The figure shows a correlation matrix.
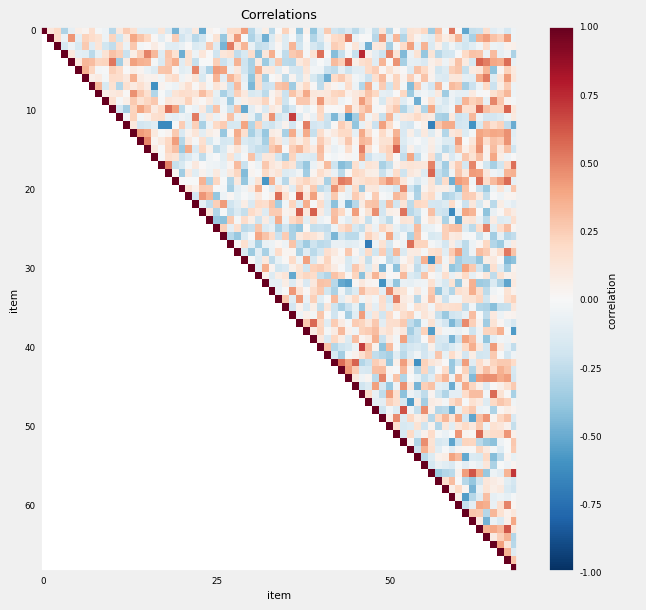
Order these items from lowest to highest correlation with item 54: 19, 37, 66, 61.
61, 37, 66, 19
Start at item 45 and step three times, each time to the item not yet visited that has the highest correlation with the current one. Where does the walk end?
19
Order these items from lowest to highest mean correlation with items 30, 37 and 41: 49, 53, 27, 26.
49, 27, 53, 26
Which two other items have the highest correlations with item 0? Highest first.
59, 29
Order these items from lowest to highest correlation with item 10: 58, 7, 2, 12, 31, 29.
29, 12, 2, 58, 31, 7
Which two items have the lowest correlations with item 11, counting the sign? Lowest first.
44, 42
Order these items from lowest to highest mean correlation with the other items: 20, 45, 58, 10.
58, 20, 45, 10
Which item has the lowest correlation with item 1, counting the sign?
32
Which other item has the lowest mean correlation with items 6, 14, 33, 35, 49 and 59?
30
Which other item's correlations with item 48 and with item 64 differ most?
52
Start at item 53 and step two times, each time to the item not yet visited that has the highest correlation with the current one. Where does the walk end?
2
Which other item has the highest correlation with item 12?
38
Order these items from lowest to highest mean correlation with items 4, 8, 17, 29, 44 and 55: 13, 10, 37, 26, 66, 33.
26, 33, 37, 10, 66, 13
